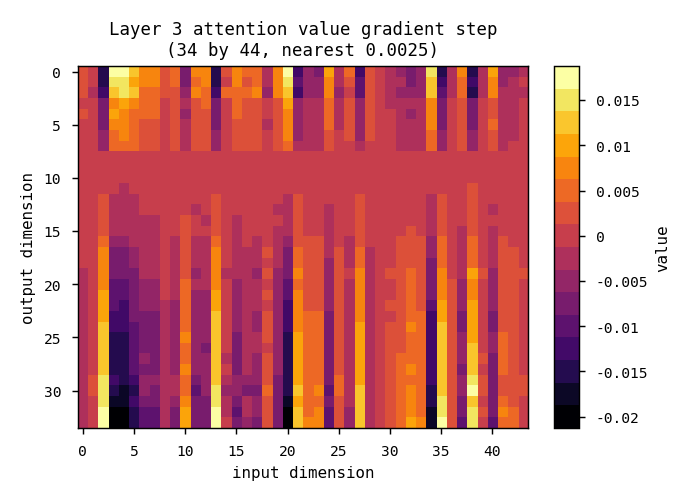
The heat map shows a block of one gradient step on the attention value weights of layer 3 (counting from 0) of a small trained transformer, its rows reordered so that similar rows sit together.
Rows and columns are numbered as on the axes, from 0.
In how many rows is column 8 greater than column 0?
3
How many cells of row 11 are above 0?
1
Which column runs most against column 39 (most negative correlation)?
14
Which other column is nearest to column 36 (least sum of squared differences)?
30
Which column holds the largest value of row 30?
38
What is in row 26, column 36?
0.0025
